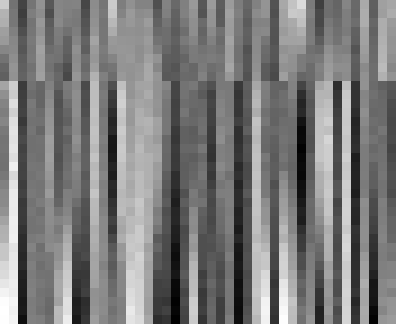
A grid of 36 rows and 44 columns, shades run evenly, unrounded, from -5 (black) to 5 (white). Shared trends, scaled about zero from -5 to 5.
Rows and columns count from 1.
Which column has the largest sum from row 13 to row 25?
2
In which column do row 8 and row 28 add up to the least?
20
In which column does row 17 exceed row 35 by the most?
36
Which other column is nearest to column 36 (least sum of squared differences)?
18
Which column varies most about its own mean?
34
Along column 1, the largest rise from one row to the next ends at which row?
10
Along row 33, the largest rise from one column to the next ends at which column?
32
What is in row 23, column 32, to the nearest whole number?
1
